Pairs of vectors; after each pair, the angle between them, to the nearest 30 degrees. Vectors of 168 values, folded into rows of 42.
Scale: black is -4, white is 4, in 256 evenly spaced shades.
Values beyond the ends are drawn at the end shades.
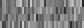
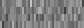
30 degrees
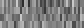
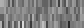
60 degrees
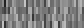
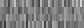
60 degrees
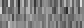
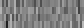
60 degrees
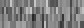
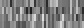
150 degrees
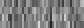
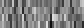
30 degrees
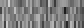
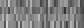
30 degrees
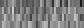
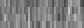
60 degrees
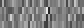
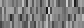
150 degrees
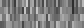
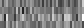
60 degrees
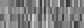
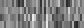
30 degrees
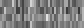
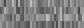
30 degrees
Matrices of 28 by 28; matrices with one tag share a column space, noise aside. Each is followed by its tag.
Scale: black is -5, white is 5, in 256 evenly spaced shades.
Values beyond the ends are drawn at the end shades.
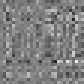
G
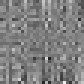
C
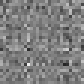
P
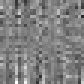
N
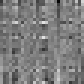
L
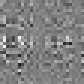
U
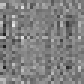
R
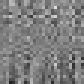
N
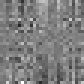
C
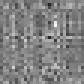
R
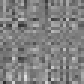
C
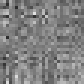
N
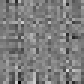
L
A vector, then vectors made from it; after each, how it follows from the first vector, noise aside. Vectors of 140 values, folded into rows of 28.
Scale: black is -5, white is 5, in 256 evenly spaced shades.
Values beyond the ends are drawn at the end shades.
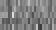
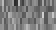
reversed.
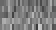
negated.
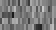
sign-scrambled.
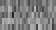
negated.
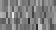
sign-scrambled.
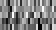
scaled up.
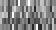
scaled up.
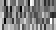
wrapped around, negated, scaled up.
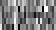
wrapped around, negated, scaled up.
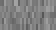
reversed, negated, shrunk.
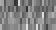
reversed.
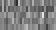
reversed.
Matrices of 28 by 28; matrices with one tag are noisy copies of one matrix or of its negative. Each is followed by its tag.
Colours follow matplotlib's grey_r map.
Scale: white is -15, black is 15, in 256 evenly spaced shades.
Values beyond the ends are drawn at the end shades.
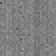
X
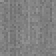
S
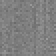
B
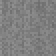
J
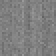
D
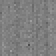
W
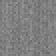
X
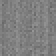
W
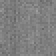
S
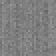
W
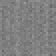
W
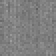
S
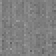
J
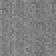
J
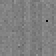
D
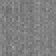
X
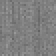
X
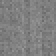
D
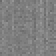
B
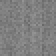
D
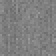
S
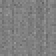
B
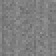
W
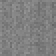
J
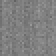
J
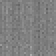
X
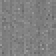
J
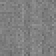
D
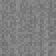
W
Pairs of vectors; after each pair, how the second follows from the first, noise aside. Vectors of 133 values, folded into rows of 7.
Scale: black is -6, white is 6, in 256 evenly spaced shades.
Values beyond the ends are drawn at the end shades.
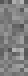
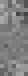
wrapped around, negated, partly zeroed.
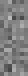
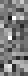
negated, scaled up.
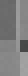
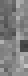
copied.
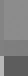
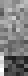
scaled up.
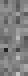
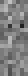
reversed.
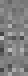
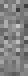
reversed.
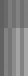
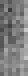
reversed, negated.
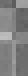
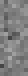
wrapped around, negated, partly zeroed.
